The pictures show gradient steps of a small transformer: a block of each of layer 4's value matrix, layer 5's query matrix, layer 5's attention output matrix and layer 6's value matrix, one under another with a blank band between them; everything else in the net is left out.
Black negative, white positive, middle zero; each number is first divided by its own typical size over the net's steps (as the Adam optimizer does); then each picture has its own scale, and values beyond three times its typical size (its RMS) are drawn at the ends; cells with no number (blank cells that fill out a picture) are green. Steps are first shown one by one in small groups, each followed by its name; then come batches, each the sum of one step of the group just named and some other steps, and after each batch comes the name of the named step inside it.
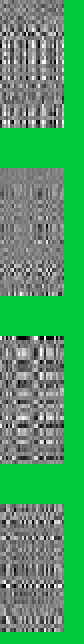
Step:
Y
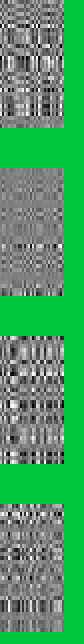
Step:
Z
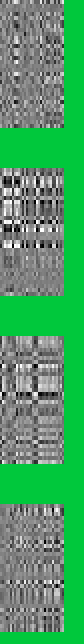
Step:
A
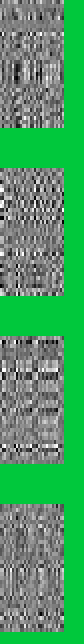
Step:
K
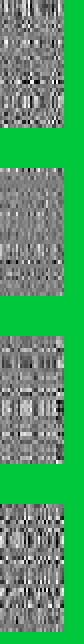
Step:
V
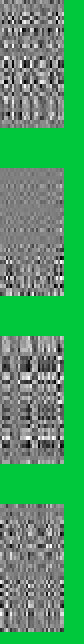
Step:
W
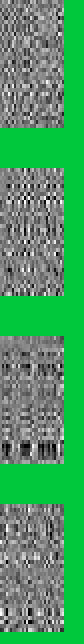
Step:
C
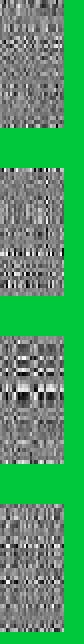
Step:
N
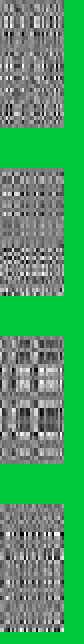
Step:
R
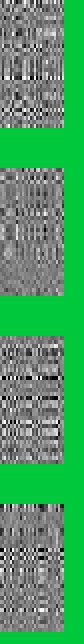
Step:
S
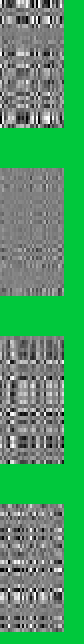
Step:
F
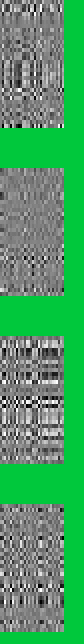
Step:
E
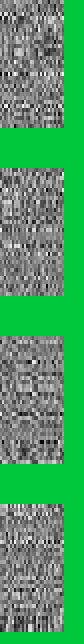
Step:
A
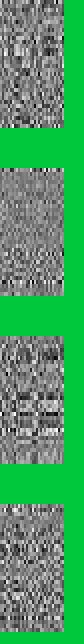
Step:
N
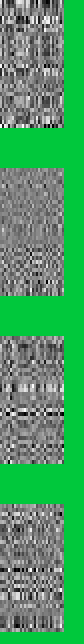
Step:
F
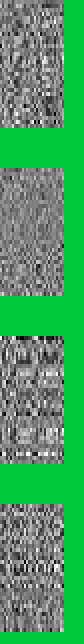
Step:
Y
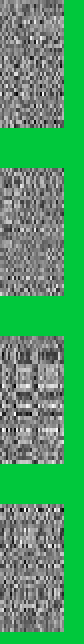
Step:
A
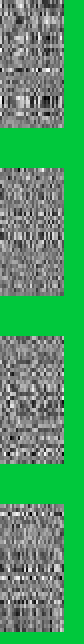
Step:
Z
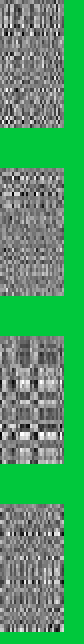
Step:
R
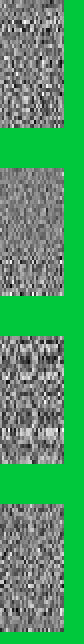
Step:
W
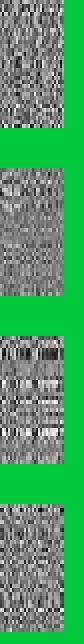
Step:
E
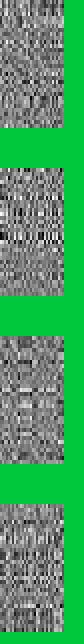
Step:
V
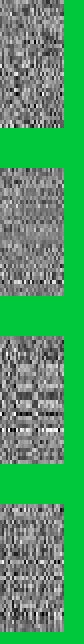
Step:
A
